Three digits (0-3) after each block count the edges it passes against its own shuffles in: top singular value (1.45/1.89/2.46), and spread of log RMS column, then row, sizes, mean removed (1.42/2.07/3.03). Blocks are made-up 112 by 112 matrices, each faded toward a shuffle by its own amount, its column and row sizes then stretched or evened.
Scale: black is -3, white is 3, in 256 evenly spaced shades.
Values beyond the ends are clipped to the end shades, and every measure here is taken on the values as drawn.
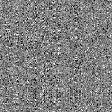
2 2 0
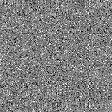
2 0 0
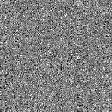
2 1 0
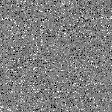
1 1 2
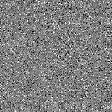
2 1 0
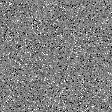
0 0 1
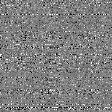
1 1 3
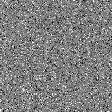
2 0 0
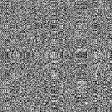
3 2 1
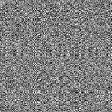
3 2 2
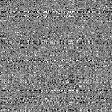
3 0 3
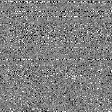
1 1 3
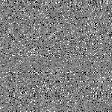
2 1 2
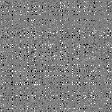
0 3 3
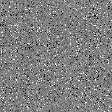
0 2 1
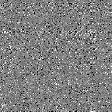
2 1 2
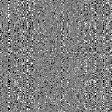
3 3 1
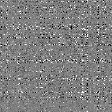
0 2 3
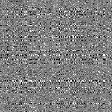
3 2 3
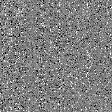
1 2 0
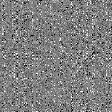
2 3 1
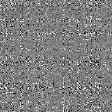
0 3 3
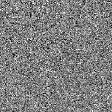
1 1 1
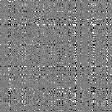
3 3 3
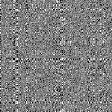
3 3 2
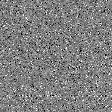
1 0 1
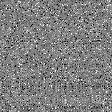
2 0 1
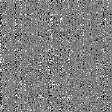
1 3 2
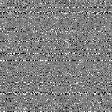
3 0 3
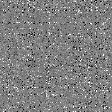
0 2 2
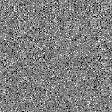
2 1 1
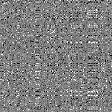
3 1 2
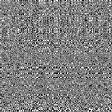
3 1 3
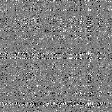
2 2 3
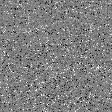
0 0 1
